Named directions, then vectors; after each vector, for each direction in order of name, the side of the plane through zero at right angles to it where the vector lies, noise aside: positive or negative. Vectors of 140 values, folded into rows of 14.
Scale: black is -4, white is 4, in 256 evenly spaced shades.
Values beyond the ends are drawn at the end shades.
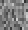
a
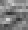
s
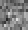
positive, negative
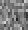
negative, positive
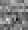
negative, positive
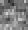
negative, negative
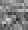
negative, positive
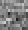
negative, positive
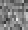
positive, negative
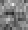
positive, positive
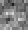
negative, negative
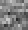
negative, positive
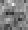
positive, positive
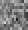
negative, positive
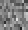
positive, negative
